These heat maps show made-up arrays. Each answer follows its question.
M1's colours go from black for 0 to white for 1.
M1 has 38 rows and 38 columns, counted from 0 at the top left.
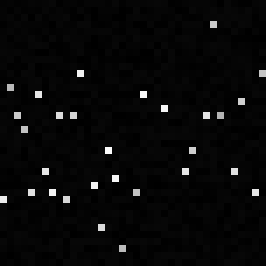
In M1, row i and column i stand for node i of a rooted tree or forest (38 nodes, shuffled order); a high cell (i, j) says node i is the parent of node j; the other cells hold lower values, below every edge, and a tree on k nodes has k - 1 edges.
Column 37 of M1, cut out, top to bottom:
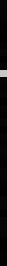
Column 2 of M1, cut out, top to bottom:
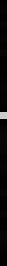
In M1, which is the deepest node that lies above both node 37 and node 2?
16
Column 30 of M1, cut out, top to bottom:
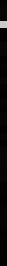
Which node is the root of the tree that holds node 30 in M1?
18
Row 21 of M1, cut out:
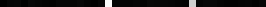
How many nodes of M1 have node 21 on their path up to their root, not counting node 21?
7
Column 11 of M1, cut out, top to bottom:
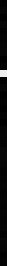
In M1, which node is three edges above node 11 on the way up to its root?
25
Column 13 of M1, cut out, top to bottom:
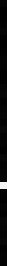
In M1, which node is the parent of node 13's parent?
24
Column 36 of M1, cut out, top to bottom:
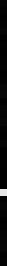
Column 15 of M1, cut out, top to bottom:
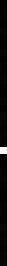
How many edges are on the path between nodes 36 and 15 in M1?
3
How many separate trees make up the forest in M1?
9
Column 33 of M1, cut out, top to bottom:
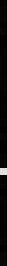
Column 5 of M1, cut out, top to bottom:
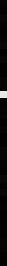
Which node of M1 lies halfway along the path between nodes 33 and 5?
26
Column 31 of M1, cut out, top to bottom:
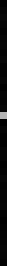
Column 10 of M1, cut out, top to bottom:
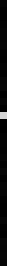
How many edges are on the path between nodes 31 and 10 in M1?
2
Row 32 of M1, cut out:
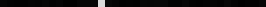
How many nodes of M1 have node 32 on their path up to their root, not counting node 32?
2
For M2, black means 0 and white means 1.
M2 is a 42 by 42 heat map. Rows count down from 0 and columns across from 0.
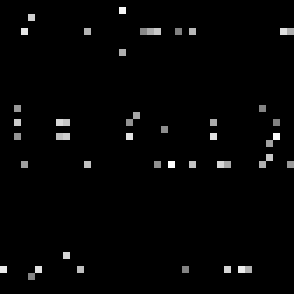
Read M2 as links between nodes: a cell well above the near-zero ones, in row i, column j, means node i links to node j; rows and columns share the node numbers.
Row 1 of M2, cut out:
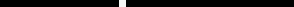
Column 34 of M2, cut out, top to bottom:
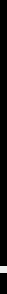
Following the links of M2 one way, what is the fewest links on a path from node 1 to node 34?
6
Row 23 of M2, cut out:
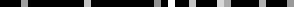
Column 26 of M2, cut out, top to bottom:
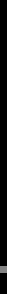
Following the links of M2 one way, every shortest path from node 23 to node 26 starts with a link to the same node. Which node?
node 22
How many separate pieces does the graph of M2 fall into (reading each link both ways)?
8
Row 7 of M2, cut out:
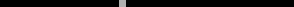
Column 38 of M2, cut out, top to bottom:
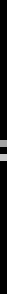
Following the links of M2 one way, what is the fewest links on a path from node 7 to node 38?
5
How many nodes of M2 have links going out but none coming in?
5
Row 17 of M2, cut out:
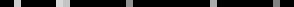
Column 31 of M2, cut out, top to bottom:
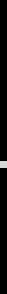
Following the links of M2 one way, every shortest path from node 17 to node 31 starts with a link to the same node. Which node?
node 18
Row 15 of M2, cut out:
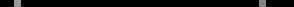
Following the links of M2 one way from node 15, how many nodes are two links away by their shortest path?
1
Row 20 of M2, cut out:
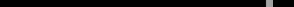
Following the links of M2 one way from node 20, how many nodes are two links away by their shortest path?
7
